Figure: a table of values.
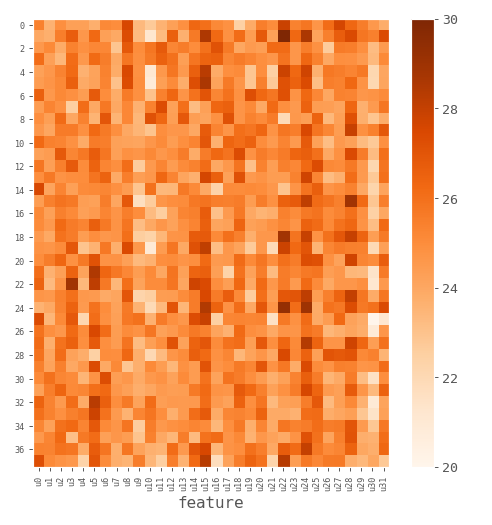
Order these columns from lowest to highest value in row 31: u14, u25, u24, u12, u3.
u12, u3, u14, u25, u24
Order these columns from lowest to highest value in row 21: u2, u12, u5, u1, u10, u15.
u1, u2, u10, u12, u15, u5
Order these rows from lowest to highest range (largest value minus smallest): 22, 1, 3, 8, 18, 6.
3, 6, 8, 18, 22, 1
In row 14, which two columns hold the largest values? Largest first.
u0, u25
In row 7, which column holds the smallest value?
u3
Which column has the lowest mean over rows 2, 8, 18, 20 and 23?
u9
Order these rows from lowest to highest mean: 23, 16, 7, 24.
16, 7, 23, 24
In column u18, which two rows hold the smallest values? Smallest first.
0, 28
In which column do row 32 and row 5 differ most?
u10
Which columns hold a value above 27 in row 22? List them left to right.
u3, u5, u14, u15
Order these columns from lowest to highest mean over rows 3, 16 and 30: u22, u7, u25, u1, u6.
u7, u1, u22, u25, u6
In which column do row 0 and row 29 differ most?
u8
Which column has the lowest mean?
u30
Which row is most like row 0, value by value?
28
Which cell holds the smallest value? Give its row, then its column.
25, u30
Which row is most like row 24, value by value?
1
